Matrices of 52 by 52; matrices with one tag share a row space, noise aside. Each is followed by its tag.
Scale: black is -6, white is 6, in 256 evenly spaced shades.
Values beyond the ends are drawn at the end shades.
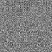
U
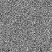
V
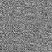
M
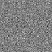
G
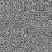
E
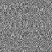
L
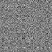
G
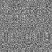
G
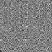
L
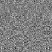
V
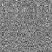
G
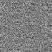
M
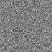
V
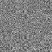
V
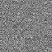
M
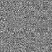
E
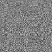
U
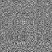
G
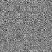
U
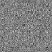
G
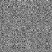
G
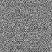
U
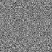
V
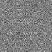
U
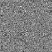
E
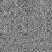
L
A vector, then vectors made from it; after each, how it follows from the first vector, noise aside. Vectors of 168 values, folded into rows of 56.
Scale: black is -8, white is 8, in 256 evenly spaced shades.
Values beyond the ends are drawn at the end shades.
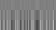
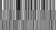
reversed, scaled up.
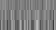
negated.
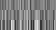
negated, scaled up.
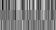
reversed, negated, scaled up.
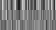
reversed, scaled up.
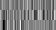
wrapped around, scaled up.
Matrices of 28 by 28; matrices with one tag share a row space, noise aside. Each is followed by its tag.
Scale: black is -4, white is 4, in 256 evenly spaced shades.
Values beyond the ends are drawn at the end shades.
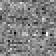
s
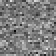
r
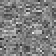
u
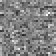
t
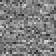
r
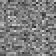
s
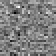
t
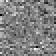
r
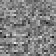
r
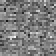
r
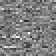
u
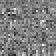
s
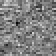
u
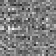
s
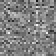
s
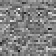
t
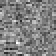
u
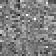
t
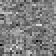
u
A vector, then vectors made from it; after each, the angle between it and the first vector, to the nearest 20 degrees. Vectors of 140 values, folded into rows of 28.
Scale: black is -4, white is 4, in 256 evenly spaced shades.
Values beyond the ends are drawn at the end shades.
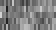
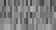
100 degrees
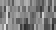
140 degrees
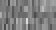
60 degrees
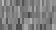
80 degrees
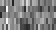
160 degrees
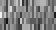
60 degrees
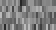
60 degrees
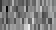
40 degrees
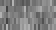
20 degrees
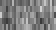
40 degrees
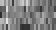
160 degrees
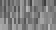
100 degrees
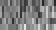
80 degrees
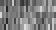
20 degrees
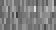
80 degrees
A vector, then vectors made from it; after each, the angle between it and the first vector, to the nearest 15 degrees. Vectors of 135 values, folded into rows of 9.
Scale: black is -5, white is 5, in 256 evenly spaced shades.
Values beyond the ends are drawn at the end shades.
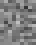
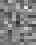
165 degrees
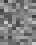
135 degrees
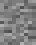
90 degrees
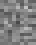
165 degrees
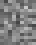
165 degrees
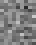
30 degrees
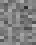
45 degrees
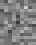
165 degrees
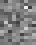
150 degrees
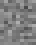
15 degrees
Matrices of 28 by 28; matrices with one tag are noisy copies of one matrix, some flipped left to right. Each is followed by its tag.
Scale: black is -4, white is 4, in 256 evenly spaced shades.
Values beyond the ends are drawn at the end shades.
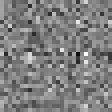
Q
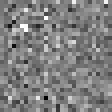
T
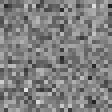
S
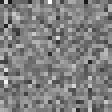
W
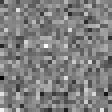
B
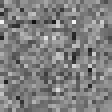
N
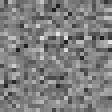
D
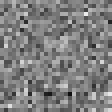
B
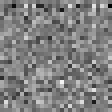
S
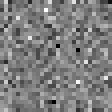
W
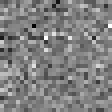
D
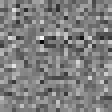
D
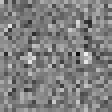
Q
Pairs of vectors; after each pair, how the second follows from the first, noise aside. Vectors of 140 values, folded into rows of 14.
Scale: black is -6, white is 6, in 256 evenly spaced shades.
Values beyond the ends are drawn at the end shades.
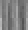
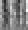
reversed, scaled up.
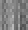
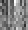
reversed, scaled up.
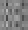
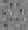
reversed, partly zeroed.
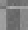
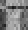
negated, scaled up.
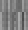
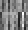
negated, scaled up.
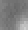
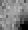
negated, scaled up.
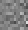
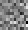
negated, scaled up.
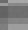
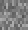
shuffled.
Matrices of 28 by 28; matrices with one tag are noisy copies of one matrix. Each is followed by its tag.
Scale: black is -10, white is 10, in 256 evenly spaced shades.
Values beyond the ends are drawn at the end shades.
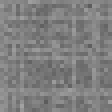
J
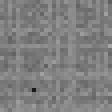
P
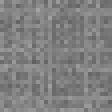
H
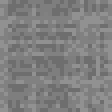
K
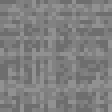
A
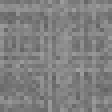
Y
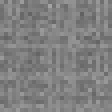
P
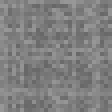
J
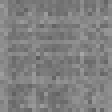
K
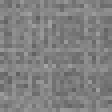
H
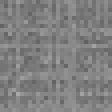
P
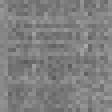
K
